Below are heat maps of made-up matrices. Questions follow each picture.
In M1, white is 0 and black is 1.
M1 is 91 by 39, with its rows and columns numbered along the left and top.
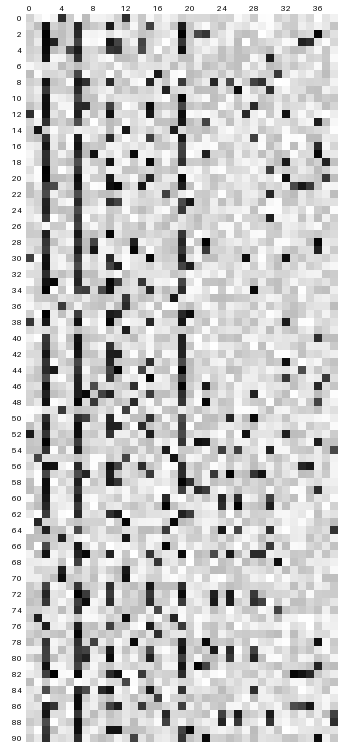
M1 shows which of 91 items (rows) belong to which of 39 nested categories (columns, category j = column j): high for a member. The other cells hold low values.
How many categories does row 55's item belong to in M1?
3
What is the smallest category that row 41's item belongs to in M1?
10
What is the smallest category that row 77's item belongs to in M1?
16
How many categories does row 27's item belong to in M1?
4
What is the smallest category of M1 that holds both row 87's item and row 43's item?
2
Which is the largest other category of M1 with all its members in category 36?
22
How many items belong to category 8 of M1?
6
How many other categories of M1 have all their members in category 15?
10
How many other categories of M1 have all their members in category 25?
2
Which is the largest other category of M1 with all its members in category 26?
24
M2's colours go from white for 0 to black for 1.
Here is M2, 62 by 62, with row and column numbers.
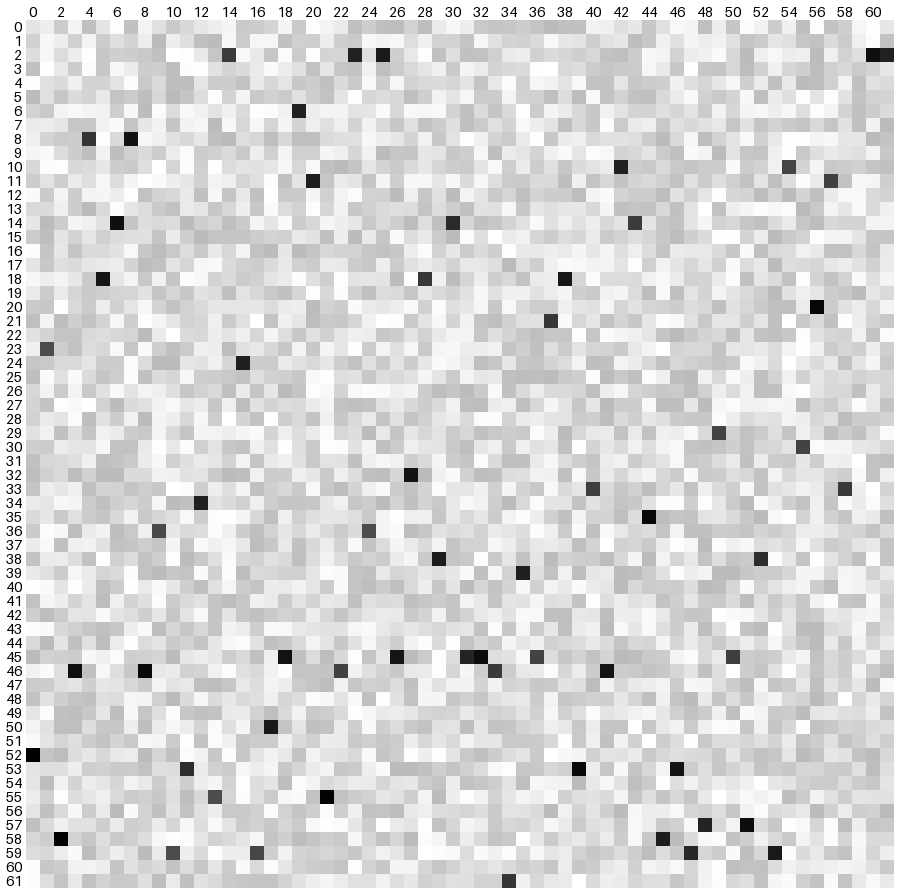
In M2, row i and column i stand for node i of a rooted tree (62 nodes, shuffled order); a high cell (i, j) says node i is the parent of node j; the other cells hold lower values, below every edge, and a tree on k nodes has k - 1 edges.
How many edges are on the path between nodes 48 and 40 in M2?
6
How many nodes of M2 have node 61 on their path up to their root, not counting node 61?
2
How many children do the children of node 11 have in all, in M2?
3
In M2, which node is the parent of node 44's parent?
39
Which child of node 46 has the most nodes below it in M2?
33
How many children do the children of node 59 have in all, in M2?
5
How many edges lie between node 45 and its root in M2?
5
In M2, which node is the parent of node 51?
57
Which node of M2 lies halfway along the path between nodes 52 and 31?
18
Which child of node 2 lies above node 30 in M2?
14
